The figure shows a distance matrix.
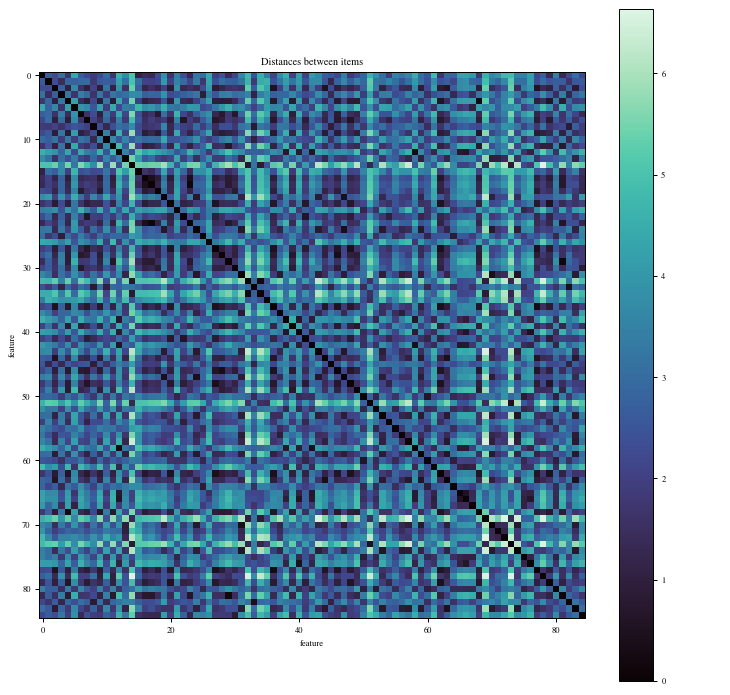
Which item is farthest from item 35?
72
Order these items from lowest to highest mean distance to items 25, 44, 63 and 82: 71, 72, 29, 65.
71, 29, 72, 65
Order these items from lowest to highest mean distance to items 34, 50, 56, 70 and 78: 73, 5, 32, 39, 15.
39, 5, 15, 32, 73
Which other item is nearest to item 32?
34
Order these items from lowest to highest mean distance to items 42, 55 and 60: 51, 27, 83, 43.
27, 83, 43, 51
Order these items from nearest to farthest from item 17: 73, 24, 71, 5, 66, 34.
24, 71, 5, 66, 34, 73
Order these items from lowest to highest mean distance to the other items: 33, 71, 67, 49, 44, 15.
44, 33, 71, 49, 67, 15
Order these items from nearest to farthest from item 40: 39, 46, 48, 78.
48, 46, 39, 78
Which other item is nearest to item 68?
4
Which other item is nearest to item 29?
81
